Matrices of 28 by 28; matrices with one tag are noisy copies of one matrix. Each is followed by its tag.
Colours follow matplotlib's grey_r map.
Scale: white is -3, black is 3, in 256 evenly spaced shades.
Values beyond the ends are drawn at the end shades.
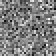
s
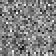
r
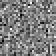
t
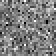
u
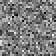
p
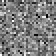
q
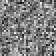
q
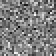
s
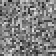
u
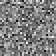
t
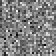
r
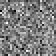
r
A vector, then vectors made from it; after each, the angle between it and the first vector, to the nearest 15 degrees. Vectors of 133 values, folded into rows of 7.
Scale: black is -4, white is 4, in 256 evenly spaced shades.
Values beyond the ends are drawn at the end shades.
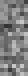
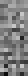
105 degrees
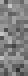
120 degrees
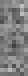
135 degrees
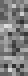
165 degrees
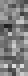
15 degrees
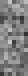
120 degrees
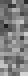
45 degrees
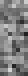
150 degrees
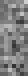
165 degrees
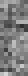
60 degrees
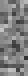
135 degrees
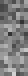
135 degrees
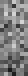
60 degrees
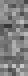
15 degrees
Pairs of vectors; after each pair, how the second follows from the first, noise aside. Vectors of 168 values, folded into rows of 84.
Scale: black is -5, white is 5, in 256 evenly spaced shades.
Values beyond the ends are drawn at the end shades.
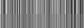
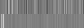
reversed, negated, partly zeroed.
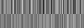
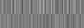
negated, shrunk.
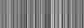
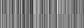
reversed, negated.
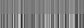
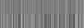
negated, shrunk.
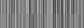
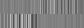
reversed, negated, partly zeroed.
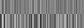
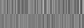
reversed, negated, shrunk.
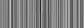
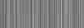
wrapped around, negated, shrunk.
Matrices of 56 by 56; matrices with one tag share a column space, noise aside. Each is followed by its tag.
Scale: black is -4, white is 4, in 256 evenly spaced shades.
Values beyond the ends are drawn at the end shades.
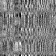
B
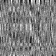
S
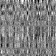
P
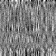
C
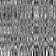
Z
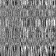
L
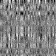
P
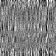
C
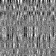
P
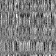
B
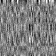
S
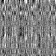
P
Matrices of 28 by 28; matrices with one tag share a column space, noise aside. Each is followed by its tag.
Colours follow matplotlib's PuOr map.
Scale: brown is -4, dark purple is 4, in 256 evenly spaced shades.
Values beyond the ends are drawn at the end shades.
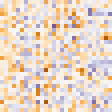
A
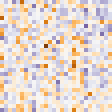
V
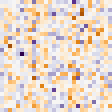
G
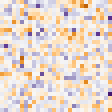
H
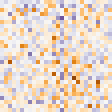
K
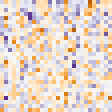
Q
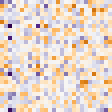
V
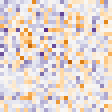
Q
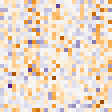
G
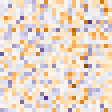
H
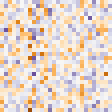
H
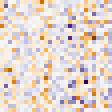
A
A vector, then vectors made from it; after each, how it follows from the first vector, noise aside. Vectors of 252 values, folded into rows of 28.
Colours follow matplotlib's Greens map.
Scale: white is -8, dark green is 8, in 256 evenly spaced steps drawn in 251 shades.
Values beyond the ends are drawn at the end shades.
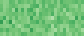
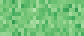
wrapped around.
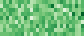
reversed, scaled up.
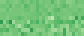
partly zeroed.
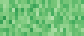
copied.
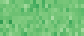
partly zeroed.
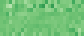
wrapped around, partly zeroed.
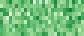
wrapped around, negated, scaled up.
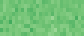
shrunk.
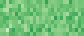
wrapped around.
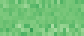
partly zeroed.
